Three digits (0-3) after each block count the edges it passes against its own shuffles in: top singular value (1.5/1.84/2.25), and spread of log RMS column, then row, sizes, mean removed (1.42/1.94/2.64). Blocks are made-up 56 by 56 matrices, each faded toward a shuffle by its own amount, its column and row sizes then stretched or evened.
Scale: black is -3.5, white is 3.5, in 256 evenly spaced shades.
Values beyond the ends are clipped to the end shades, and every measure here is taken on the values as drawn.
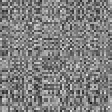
3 1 2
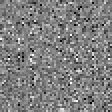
1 2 0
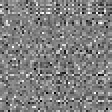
3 0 2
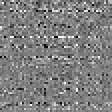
2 1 3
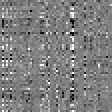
3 3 1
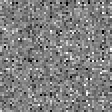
1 2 1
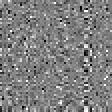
3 2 0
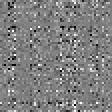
0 3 3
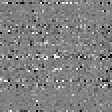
0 1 3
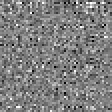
2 1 2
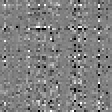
2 3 2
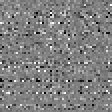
0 1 3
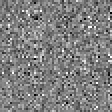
2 2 1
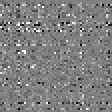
1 1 3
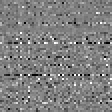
2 0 3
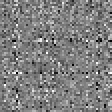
1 3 1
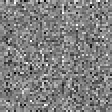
0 2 1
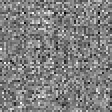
2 1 1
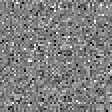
2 0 0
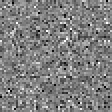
1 1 1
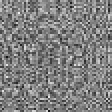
3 1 0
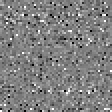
0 0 2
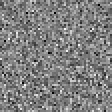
0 0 0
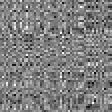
3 2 1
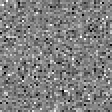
1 1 0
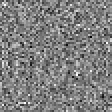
2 0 0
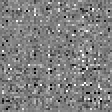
0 2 2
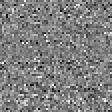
0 0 2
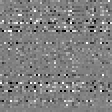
1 1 3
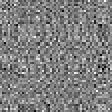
3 1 1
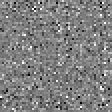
0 1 1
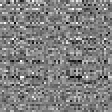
3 1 3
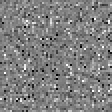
0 2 1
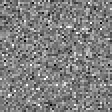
0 0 0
